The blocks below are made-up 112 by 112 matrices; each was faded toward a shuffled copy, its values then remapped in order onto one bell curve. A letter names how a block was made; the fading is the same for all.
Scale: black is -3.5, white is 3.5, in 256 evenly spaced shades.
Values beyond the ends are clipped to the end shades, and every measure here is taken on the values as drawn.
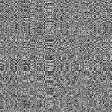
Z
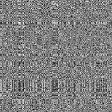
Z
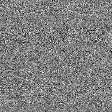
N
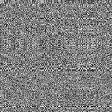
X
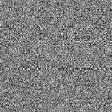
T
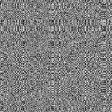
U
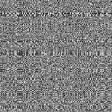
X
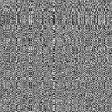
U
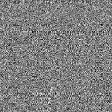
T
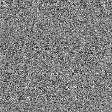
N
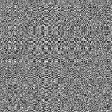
Z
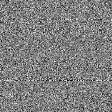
N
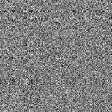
T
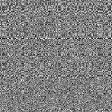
X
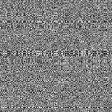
X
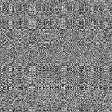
X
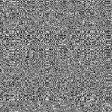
X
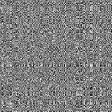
Z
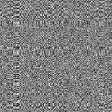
U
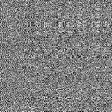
T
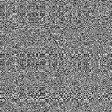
X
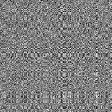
U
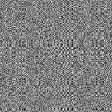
U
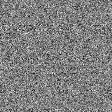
N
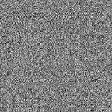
T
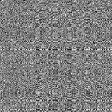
X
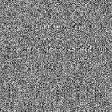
T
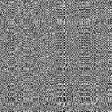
U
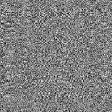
T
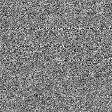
N
